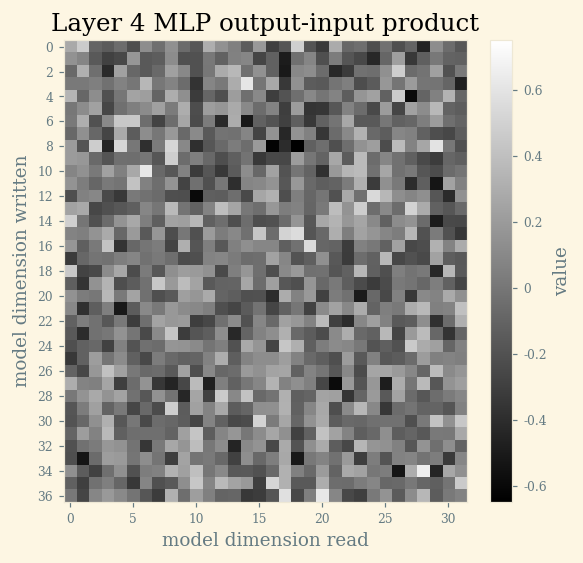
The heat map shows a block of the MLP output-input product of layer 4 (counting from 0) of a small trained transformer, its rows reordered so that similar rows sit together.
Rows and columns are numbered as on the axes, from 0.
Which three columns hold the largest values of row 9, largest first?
8, 23, 21
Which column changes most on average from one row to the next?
16
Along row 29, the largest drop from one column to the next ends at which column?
9
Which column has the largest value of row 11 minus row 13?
5
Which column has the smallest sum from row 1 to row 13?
17
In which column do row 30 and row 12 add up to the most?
15
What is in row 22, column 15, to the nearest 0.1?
0.1
